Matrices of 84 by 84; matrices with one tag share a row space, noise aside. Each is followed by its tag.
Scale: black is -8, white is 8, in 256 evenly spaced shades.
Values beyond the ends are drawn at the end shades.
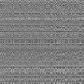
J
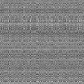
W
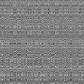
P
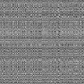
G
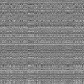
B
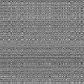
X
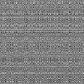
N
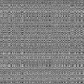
X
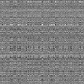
P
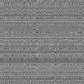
W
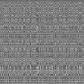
W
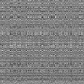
P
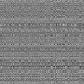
J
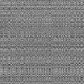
X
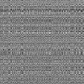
X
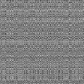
N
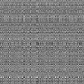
W
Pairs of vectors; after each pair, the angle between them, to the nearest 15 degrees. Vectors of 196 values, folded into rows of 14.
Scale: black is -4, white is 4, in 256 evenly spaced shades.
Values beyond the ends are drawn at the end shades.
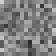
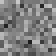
30 degrees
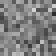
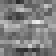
120 degrees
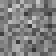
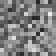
135 degrees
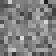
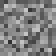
90 degrees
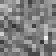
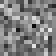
60 degrees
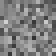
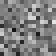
105 degrees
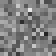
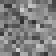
90 degrees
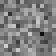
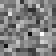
150 degrees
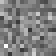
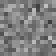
90 degrees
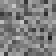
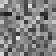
45 degrees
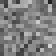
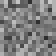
150 degrees
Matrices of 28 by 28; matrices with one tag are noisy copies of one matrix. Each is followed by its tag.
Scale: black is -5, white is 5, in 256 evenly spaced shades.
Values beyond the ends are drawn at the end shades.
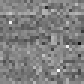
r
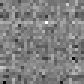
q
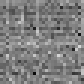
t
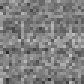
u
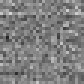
r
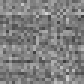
r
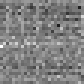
t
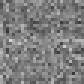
u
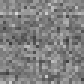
r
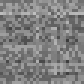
r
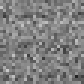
q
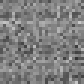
q
